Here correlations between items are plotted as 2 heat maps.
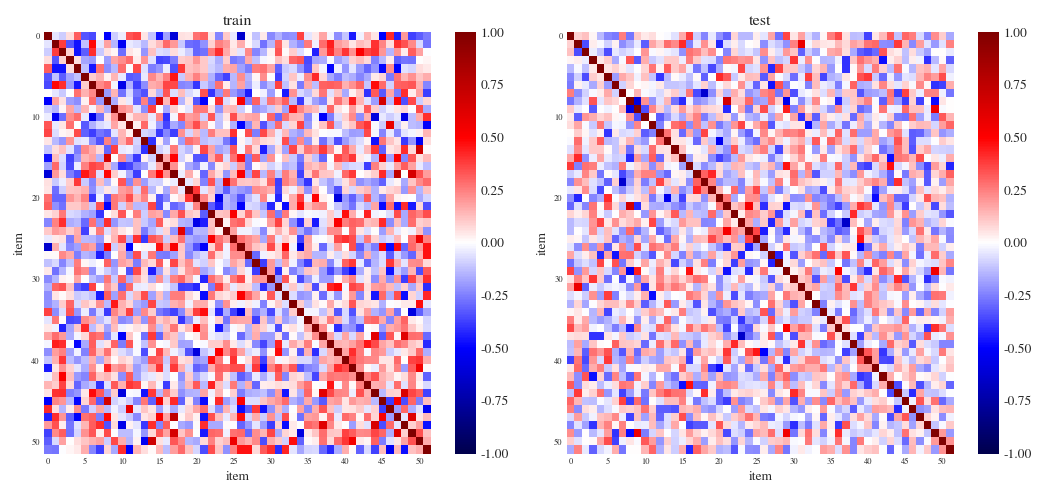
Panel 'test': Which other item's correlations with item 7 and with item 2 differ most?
18
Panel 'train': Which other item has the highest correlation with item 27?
51
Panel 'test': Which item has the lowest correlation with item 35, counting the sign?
23
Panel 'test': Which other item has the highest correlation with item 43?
16
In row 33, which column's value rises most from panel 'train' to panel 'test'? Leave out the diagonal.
13
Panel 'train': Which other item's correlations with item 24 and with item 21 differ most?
18
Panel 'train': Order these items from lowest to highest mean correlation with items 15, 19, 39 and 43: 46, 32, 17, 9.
46, 32, 9, 17
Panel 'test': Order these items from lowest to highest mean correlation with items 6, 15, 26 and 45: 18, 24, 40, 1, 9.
24, 40, 18, 1, 9
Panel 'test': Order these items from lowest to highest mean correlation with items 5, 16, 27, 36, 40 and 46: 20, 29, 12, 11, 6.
6, 11, 12, 20, 29
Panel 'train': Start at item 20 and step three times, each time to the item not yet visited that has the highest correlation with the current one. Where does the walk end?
17
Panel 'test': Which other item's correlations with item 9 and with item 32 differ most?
11
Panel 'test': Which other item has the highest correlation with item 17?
19
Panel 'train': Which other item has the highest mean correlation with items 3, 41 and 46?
11
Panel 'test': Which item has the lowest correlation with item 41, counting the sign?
20
